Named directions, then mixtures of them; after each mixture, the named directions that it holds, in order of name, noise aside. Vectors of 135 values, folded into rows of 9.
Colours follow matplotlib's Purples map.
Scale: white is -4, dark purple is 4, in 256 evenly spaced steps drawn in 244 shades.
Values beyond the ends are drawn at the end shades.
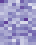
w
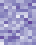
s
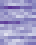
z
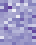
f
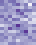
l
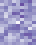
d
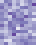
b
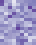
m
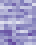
b, z.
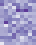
l, s, w.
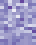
f.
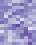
d, l, z.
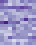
w, z.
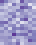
w.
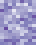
f, l, m.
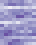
z.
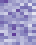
b, l, w.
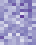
d, s.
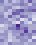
d, l, m.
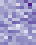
l.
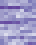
z.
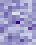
d.
